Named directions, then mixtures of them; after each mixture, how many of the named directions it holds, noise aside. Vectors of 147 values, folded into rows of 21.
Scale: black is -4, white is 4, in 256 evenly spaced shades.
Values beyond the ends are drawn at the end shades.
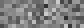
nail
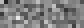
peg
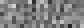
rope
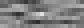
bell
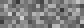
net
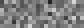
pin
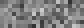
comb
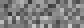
three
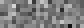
one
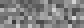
three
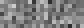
one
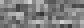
two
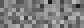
four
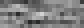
one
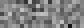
four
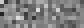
two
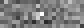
four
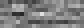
one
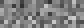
two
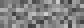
three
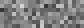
three
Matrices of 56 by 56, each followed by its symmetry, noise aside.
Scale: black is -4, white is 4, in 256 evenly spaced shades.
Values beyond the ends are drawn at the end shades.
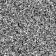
no symmetry.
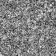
symmetric across the other diagonal.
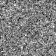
symmetric.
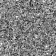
symmetric.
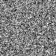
no symmetry.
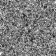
same after a half turn.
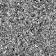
no symmetry.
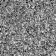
symmetric.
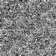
symmetric.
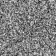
no symmetry.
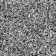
no symmetry.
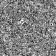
symmetric.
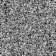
same after a half turn.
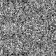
mirrored top to bottom.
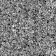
mirrored top to bottom.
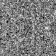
mirrored top to bottom.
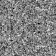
mirrored top to bottom.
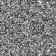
mirrored top to bottom.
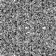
mirrored top to bottom.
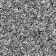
no symmetry.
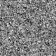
antisymmetric.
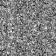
mirrored top to bottom.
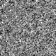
symmetric.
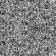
mirrored top to bottom.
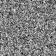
antisymmetric.
